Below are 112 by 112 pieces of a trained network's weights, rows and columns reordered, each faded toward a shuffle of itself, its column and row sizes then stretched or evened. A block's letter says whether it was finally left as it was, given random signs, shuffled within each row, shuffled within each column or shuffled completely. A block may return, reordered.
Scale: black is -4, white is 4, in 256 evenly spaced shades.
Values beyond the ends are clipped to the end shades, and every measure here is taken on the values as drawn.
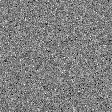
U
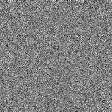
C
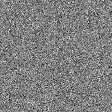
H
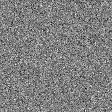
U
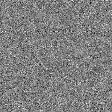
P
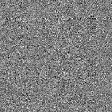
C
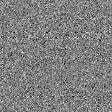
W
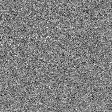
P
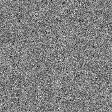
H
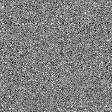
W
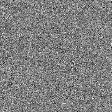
W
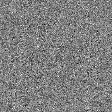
H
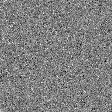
U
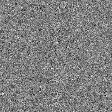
W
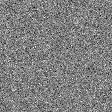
U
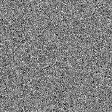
H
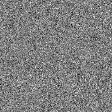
W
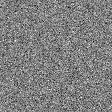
U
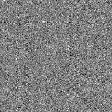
C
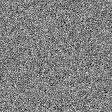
U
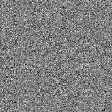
C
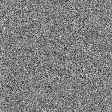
P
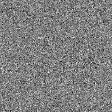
W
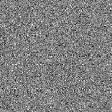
C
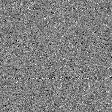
P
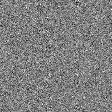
H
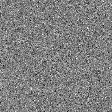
H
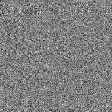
C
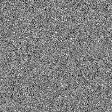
W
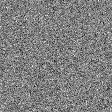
U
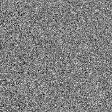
W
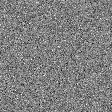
U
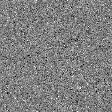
H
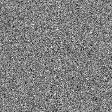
H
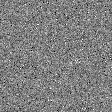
U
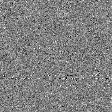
W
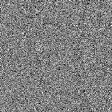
C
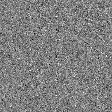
H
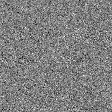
P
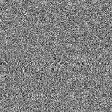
C
